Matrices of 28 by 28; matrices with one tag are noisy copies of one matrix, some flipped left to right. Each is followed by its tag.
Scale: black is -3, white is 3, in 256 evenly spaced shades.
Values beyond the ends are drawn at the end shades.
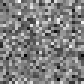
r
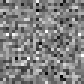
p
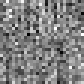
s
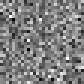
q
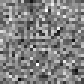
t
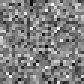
t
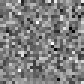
r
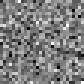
r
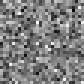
r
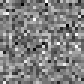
p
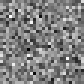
q
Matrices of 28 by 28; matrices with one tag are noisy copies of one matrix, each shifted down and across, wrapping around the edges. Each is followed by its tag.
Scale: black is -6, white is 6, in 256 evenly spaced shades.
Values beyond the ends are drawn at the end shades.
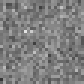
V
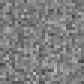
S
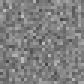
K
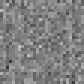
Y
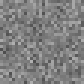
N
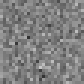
S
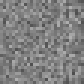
K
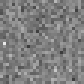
K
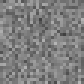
V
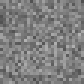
S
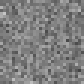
S
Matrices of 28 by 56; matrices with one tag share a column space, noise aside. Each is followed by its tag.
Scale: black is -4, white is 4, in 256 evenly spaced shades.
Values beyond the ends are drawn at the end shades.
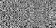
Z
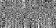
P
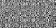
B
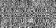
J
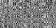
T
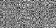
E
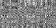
T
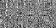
B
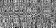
J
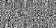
B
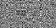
E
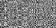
Z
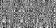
J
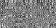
T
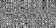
P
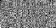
B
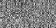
B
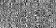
B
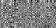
T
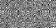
E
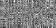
P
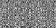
Z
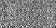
Z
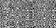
Z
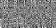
P
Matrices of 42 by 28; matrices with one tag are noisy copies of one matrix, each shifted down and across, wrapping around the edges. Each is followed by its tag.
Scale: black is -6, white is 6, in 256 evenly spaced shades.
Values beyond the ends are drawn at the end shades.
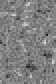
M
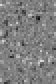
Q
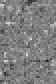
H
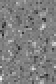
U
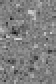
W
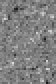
H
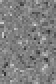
U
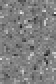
U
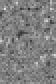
H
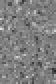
Q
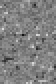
H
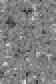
M
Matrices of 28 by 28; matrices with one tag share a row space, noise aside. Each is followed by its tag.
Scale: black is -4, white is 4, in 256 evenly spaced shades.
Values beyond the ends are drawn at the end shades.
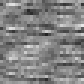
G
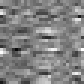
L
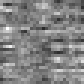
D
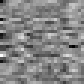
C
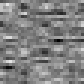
D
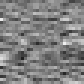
C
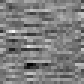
G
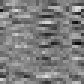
L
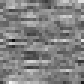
G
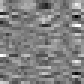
L
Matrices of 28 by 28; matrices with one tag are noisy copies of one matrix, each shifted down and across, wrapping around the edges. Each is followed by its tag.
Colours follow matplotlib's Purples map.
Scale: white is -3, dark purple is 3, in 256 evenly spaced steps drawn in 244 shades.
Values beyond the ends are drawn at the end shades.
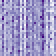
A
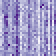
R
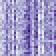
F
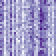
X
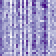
R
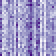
F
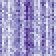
X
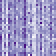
A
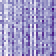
A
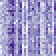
F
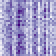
X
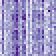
F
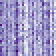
A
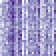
F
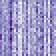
A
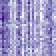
X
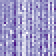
A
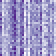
F
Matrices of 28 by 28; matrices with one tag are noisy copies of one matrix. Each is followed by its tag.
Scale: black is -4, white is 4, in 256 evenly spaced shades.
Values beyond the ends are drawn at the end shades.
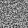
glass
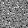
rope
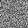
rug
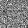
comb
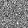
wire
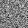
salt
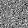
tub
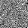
tub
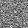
glass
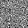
rope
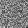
comb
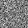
wire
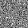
tub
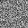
rug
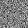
comb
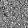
wire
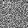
rope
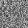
wire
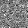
salt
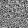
salt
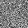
tub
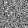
wire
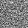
glass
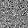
rope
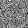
comb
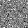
comb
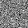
tub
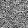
salt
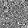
wire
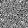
rug
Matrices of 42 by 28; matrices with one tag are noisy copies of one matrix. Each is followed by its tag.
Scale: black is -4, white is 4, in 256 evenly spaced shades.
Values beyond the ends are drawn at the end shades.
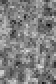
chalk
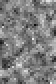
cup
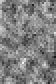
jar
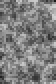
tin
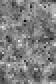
tin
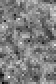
tin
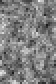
chalk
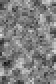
cup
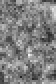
tin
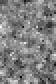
chalk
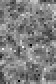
tin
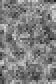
tin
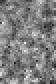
chalk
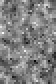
jar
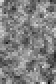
jar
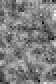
tin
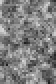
jar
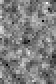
jar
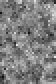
tin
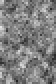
jar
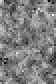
jar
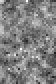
jar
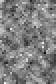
jar
